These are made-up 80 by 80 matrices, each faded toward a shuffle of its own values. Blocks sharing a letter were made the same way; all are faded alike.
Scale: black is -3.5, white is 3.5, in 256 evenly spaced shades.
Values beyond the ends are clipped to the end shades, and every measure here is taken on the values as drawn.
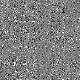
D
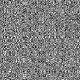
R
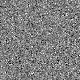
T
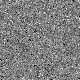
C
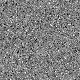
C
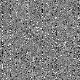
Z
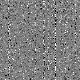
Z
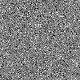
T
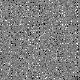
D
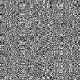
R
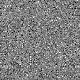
T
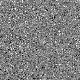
T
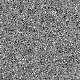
T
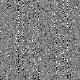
Z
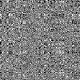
R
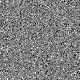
T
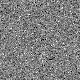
C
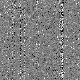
Z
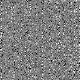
Z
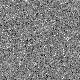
C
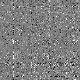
D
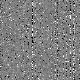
Z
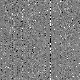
Z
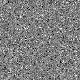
T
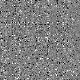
D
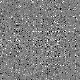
D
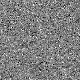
T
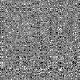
R
